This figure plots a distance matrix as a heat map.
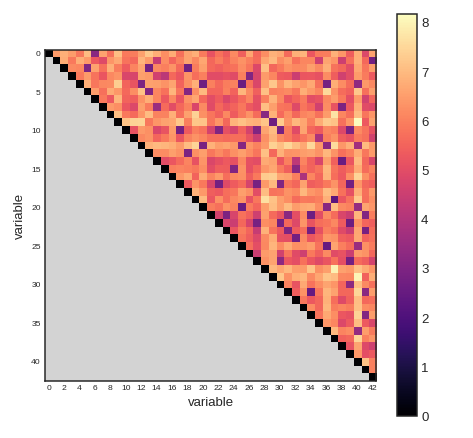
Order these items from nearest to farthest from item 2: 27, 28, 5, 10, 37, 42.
5, 27, 10, 37, 42, 28
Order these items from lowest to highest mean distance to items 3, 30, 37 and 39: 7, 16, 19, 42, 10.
10, 19, 7, 42, 16
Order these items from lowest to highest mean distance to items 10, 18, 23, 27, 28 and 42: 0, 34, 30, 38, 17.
17, 30, 38, 34, 0
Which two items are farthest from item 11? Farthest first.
9, 29
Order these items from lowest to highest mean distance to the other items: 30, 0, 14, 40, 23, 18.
23, 14, 30, 18, 0, 40
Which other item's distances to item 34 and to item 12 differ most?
31
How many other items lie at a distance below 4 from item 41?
4
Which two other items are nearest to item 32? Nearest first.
24, 15
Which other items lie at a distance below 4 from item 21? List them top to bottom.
23, 31, 34, 41
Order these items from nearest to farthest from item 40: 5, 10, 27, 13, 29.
27, 10, 13, 5, 29
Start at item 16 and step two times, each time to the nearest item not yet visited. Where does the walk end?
26
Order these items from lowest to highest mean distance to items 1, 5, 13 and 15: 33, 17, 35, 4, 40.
35, 17, 33, 4, 40
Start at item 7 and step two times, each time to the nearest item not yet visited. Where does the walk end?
14
